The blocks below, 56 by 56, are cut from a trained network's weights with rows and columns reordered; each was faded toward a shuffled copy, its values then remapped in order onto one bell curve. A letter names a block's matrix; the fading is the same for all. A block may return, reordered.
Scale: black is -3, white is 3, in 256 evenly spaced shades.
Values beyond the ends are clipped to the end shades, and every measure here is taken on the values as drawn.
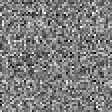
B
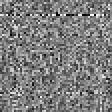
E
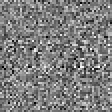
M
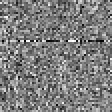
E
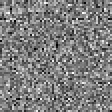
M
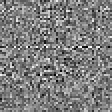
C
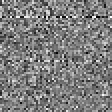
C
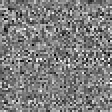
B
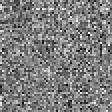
E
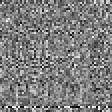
C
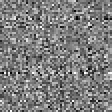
C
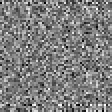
C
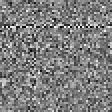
C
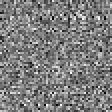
B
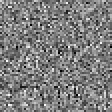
M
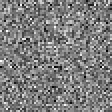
M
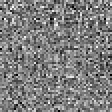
M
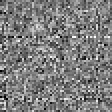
C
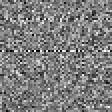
C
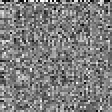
C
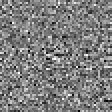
M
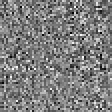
E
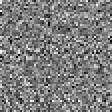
E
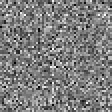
E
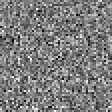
M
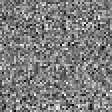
B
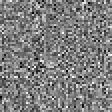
E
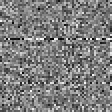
C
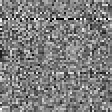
C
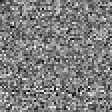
M
